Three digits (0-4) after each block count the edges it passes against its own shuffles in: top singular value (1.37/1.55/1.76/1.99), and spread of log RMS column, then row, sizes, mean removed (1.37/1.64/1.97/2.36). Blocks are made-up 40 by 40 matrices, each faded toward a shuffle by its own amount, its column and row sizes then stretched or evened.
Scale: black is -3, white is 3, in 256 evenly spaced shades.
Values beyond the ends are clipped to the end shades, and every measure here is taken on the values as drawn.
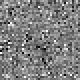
1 1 1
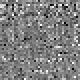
2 0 3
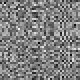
4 2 0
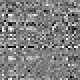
4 2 4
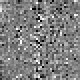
1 4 1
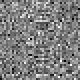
3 0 0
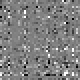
0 4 4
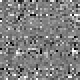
0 3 4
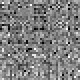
3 1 2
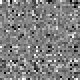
3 2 4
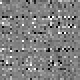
3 3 4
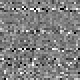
3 0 4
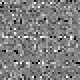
0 0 4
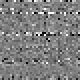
1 1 4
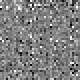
0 3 2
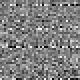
4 1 4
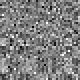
4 0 0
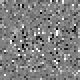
0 1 1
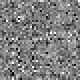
2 2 0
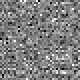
4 0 0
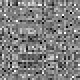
4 0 1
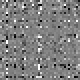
1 4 4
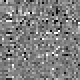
3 1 3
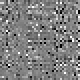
4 3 0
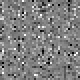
0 4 1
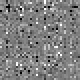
0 4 2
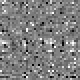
3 2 3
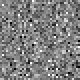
2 1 0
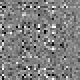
4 4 2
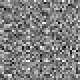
3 0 2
